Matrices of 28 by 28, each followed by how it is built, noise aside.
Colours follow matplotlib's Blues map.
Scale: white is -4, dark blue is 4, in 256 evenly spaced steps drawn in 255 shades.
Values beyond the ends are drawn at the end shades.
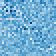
banded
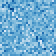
banded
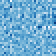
low rank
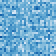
blocks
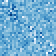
banded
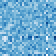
low rank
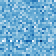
uneven rows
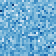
block diagonal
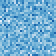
blocks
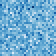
noise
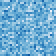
blocks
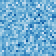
noise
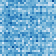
blocks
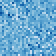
block diagonal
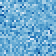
block diagonal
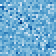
banded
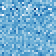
uneven rows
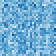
blocks
